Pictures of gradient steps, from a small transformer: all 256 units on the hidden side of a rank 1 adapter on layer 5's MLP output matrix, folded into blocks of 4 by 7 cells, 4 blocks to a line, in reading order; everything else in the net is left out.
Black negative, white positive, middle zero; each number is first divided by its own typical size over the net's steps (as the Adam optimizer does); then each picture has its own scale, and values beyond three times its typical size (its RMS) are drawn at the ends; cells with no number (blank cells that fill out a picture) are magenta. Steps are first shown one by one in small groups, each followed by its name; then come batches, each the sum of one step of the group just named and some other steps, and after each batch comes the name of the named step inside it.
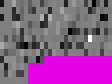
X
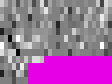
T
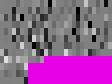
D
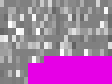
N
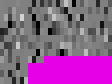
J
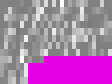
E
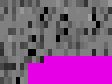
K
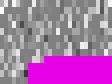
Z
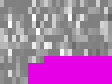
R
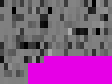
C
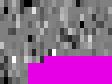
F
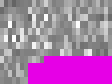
R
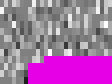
Z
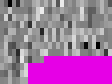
E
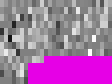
T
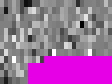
F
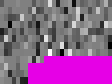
J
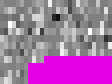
N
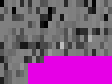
C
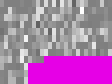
E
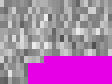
R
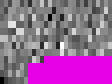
N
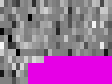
T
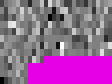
N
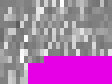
E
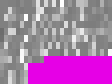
E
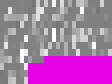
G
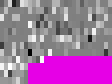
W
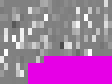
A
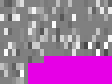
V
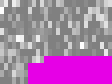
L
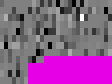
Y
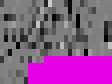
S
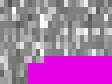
A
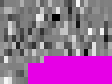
S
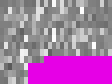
G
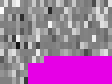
L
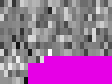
W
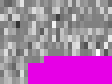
V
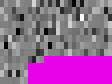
Y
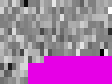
L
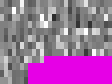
S
